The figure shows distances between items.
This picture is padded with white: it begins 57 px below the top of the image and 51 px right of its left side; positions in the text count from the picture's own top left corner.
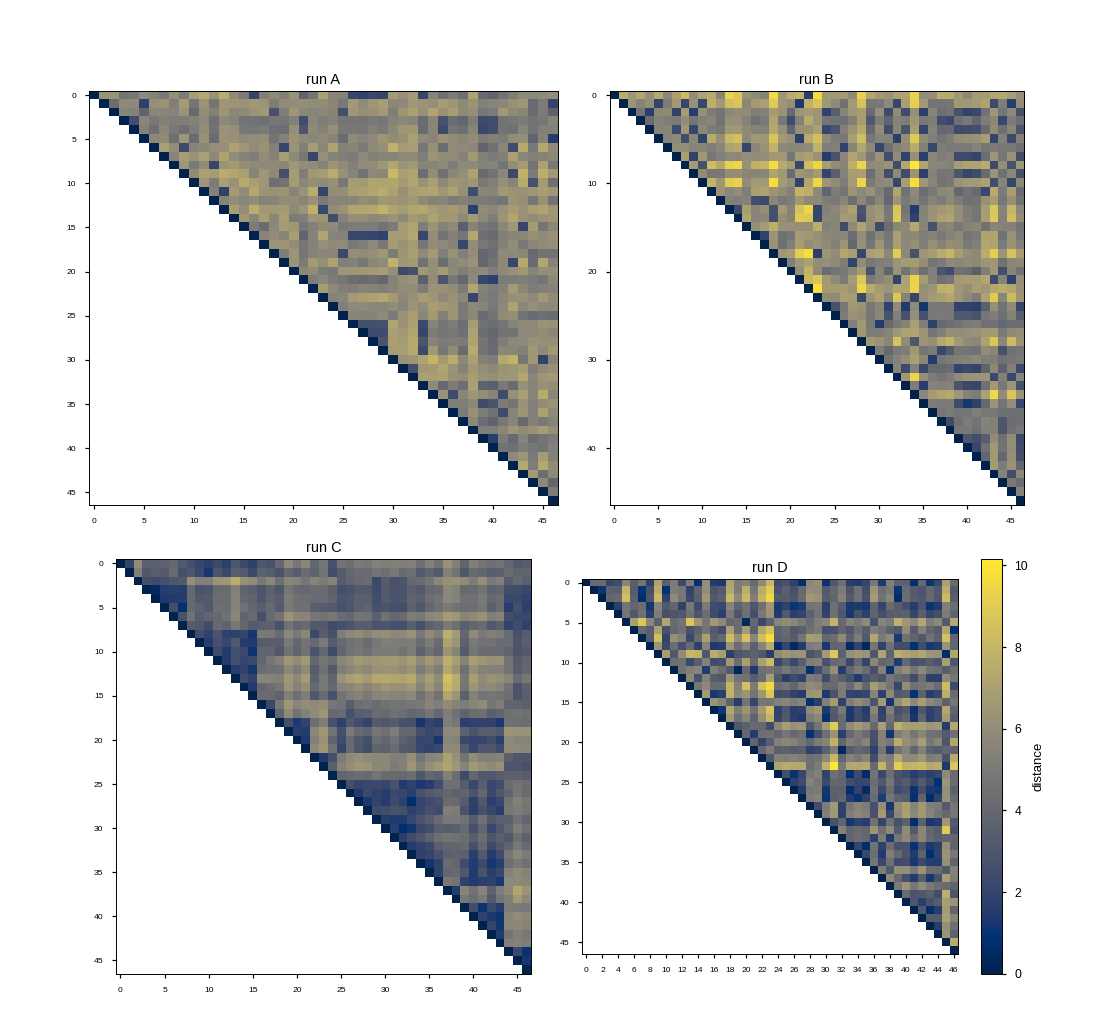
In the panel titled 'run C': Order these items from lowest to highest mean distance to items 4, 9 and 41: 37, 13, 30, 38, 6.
6, 30, 13, 38, 37
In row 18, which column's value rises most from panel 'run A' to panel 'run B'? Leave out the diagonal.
10
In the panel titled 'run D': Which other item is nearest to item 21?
32
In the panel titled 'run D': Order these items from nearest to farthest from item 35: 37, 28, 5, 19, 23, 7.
37, 7, 19, 28, 5, 23
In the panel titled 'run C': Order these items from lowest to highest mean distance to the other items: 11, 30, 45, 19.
30, 45, 19, 11
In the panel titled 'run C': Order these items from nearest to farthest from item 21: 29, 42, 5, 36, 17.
36, 42, 29, 5, 17
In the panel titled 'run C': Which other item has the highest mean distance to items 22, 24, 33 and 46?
37
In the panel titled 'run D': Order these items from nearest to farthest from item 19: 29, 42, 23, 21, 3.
21, 29, 3, 23, 42
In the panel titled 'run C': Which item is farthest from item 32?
13
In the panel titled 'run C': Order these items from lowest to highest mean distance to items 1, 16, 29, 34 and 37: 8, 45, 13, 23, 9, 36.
36, 9, 45, 8, 23, 13
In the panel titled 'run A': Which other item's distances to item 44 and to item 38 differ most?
13
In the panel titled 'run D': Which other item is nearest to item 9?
45
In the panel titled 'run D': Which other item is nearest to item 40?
42
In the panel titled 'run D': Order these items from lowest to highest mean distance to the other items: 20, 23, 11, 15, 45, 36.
11, 36, 15, 20, 45, 23
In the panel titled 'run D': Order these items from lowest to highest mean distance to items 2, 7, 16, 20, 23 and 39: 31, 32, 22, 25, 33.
33, 25, 32, 31, 22
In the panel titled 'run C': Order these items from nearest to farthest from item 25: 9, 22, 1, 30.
30, 1, 9, 22
